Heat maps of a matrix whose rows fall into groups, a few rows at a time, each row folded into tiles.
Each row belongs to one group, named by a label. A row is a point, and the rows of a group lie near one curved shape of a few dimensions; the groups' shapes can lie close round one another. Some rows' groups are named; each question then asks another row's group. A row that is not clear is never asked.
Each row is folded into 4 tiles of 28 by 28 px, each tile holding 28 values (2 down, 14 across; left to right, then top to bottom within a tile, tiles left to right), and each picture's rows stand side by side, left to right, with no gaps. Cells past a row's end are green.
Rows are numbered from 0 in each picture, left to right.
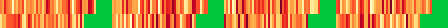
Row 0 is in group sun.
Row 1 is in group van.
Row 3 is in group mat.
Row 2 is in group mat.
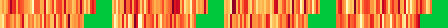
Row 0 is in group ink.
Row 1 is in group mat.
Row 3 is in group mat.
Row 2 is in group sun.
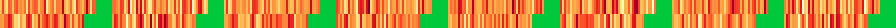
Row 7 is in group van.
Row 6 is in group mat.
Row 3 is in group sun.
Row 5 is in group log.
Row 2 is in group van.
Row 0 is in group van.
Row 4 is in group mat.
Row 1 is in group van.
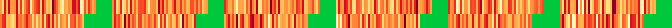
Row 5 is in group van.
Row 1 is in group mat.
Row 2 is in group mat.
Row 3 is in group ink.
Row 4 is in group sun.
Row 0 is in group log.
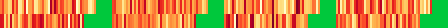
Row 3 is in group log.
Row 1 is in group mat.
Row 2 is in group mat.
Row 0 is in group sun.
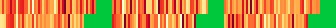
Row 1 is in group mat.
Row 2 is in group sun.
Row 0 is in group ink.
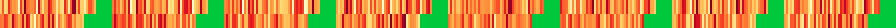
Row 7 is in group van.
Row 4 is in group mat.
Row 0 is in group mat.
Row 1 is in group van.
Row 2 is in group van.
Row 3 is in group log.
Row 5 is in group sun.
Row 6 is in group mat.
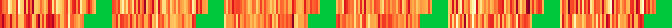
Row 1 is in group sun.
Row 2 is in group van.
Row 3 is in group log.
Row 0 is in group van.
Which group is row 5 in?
van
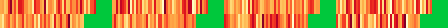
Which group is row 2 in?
van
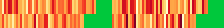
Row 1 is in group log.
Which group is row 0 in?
van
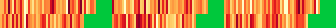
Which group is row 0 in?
sun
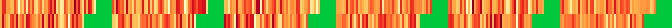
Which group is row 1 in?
sun
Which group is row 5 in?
mat
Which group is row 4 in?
van
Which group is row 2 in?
mat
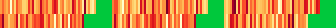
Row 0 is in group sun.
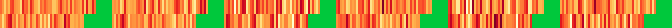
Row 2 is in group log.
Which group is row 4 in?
van
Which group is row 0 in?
sun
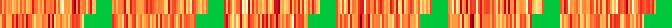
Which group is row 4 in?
mat
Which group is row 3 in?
mat
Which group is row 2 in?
van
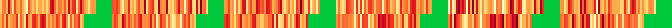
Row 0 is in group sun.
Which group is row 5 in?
mat
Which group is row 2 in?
log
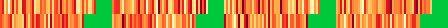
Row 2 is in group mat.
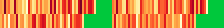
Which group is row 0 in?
sun
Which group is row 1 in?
sun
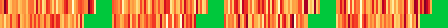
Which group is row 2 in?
log
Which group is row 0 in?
sun
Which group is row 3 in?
sun
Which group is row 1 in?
sun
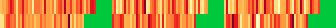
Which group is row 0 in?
ink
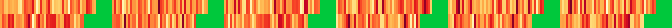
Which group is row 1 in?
mat
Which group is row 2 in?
sun
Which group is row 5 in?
log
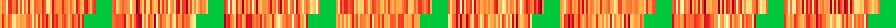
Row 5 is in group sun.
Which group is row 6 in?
mat
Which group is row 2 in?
mat
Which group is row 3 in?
van
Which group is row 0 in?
van
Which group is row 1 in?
mat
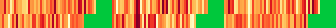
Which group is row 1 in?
mat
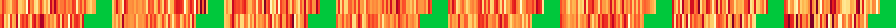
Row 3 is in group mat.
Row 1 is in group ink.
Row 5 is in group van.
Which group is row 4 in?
sun
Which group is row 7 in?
mat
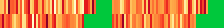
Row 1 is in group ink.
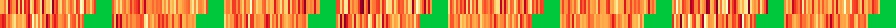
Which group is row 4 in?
van
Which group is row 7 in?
log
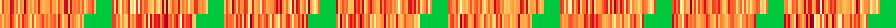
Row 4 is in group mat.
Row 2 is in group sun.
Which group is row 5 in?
mat
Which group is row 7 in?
mat
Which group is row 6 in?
mat
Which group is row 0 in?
mat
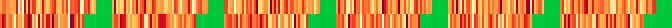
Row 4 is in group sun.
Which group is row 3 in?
mat
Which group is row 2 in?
mat
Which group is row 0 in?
van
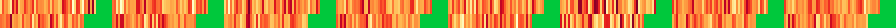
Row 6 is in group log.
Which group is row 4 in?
van
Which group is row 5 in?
log
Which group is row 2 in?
mat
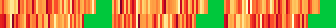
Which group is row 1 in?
sun
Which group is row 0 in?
mat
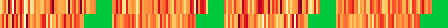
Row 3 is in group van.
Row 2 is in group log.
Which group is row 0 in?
sun
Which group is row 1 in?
sun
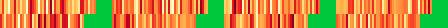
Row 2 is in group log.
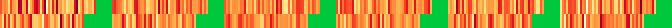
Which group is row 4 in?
sun
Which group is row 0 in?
log
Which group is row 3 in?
van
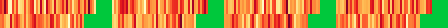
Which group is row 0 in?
sun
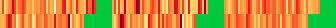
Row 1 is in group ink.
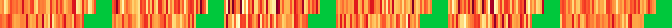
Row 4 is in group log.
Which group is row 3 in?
log
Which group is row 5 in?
mat
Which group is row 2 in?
van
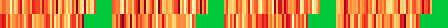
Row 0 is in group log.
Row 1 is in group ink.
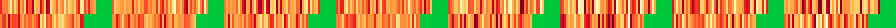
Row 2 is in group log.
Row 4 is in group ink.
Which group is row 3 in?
sun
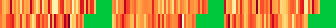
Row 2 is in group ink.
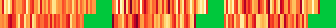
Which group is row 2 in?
log
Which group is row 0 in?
van
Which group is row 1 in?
mat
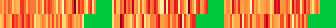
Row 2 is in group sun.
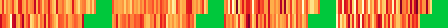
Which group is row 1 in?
ink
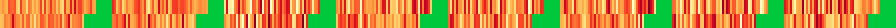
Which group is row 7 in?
mat
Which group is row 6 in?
sun
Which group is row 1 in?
mat
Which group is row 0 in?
ink
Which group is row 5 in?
sun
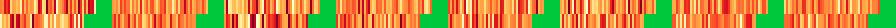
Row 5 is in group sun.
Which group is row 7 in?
log
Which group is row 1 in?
log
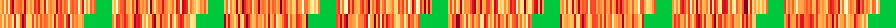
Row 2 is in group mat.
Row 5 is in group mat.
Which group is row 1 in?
mat
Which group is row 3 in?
ink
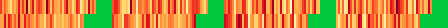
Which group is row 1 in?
mat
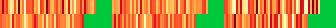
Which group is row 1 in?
log
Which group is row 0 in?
mat
